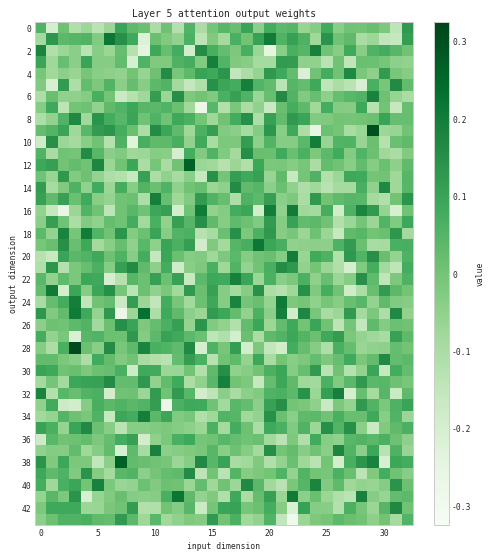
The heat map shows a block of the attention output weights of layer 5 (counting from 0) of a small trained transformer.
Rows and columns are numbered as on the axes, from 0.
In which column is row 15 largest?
10
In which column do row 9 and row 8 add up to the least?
24
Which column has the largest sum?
20
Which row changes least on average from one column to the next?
36
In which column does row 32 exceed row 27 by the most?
3
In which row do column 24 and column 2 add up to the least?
16
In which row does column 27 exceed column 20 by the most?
2
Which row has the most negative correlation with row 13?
27
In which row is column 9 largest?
25
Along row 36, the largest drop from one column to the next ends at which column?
9
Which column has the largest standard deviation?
14
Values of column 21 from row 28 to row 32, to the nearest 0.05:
-0.2 0 0.1 0.1 0.05
